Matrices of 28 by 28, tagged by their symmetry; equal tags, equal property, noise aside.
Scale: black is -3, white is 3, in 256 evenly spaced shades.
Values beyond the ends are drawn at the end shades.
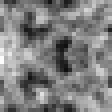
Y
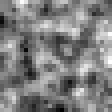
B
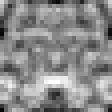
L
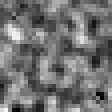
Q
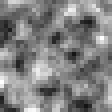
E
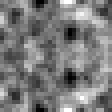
Y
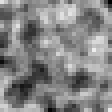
E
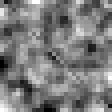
E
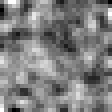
B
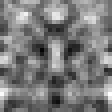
L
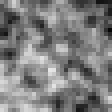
E
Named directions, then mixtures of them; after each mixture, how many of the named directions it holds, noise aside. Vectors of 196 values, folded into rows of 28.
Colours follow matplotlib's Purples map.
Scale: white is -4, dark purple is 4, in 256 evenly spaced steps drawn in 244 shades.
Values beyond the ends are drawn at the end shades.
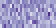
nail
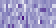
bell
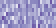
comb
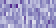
three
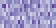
three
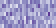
two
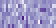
one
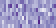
two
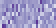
two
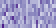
one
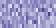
two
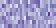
two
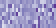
three
